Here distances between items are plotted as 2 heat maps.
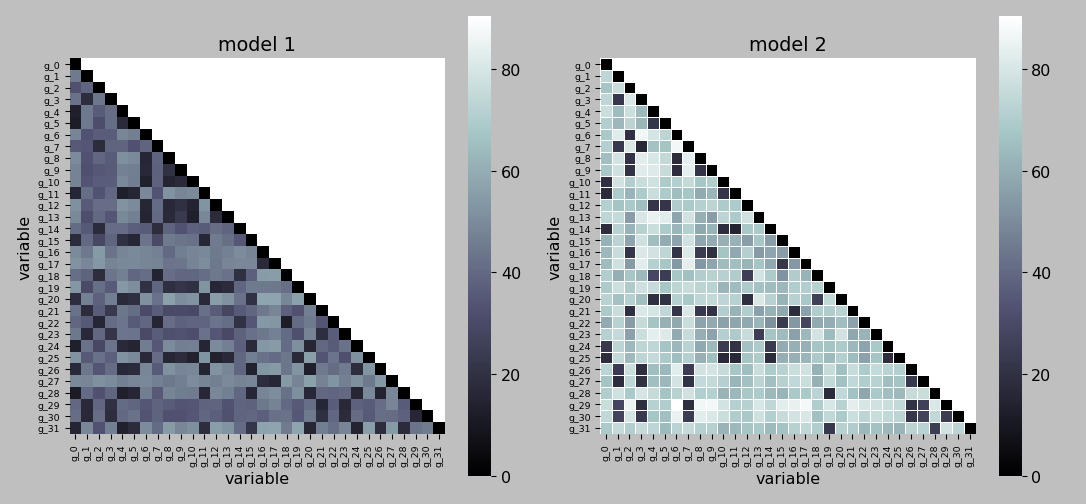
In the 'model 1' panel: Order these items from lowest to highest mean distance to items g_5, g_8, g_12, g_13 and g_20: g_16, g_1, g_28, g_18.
g_28, g_1, g_18, g_16
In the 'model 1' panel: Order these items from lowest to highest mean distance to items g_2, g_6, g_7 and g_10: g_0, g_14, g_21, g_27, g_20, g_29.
g_14, g_21, g_29, g_0, g_20, g_27
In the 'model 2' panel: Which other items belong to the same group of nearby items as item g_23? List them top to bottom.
g_13
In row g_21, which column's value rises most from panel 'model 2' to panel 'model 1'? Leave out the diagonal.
g_16
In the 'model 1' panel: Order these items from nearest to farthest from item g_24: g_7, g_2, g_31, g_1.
g_31, g_2, g_7, g_1
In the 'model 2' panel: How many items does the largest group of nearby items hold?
7
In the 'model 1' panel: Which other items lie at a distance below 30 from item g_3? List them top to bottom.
g_1, g_21, g_23, g_29, g_30
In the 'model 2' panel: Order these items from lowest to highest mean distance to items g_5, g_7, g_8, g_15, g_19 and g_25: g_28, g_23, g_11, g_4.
g_11, g_28, g_4, g_23
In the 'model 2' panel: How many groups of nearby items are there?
7
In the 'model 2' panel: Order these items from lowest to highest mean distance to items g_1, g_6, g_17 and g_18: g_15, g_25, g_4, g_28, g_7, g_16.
g_15, g_16, g_4, g_7, g_25, g_28
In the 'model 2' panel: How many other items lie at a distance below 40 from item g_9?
5
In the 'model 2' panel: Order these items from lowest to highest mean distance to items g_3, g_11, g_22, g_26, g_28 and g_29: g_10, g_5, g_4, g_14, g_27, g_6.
g_27, g_14, g_10, g_5, g_4, g_6
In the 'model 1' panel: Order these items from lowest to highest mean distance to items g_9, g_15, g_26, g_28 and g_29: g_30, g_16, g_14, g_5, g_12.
g_5, g_30, g_14, g_12, g_16
